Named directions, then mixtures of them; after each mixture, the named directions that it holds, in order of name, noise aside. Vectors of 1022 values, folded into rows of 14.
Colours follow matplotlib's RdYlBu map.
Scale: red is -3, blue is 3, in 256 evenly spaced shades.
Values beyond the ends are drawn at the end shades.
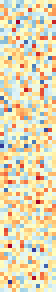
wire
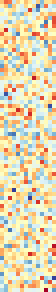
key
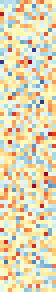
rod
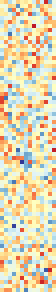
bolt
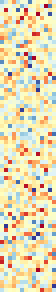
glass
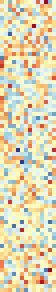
bolt.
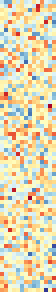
key.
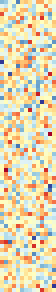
glass, rod.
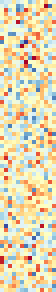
bolt, glass, wire.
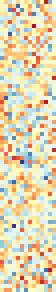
bolt.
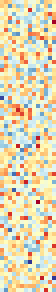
key, wire.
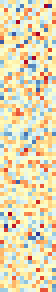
glass, key, wire.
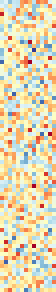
bolt, rod.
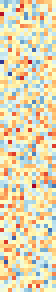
rod.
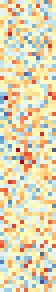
bolt.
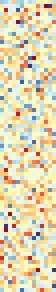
glass, wire.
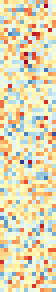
bolt, glass, key.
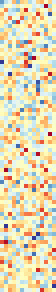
glass, rod.
